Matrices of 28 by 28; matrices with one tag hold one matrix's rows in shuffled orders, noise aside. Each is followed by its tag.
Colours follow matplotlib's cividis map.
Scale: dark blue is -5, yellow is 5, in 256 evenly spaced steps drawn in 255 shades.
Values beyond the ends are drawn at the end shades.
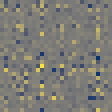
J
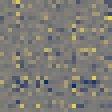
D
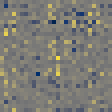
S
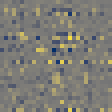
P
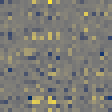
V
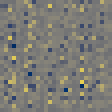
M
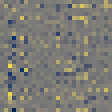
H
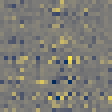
P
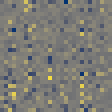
M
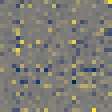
D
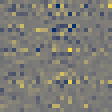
P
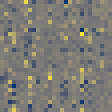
M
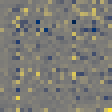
D
